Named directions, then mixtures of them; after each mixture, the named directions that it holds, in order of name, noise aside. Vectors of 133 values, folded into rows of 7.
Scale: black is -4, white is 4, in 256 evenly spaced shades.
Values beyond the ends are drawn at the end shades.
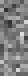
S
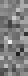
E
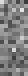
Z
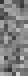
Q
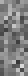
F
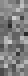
E, F.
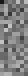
F, Z.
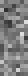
S.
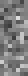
Q, S.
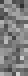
Q.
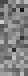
Z.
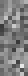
F, Z.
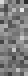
Z.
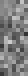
E, F.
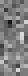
S.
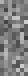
F, S.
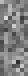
F.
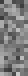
Q.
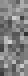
E, F.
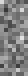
S, Z.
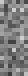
Z.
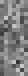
F.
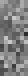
E, F.
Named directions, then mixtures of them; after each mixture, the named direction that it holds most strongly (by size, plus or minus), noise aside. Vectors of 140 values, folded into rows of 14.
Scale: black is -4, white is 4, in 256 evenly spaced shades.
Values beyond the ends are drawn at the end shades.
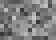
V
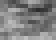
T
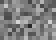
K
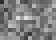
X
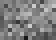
K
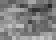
T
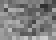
T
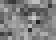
V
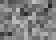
V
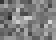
K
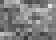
T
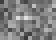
X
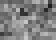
V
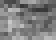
T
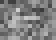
X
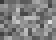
V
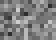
K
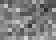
K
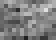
T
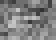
T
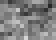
T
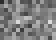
K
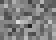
K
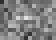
X
